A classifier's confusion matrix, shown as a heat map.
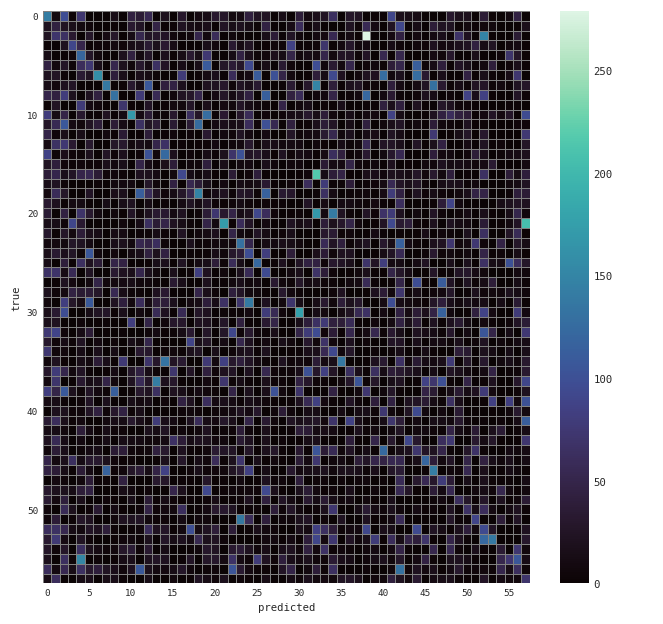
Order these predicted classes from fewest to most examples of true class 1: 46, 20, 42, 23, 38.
20, 23, 46, 38, 42
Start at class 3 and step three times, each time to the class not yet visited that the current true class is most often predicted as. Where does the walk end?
5
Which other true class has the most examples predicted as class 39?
53
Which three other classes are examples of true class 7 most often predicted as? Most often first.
32, 46, 12
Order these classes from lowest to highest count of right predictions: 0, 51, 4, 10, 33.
33, 51, 4, 0, 10
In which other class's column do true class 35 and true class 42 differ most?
14
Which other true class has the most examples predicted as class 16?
6
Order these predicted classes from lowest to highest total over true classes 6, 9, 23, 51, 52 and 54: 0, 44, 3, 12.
3, 0, 12, 44
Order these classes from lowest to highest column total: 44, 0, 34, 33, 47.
47, 44, 33, 34, 0
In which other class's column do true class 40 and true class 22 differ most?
44
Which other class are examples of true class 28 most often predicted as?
42
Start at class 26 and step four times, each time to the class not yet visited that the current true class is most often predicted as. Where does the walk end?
38
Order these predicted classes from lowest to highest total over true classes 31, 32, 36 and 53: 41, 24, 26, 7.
7, 24, 26, 41
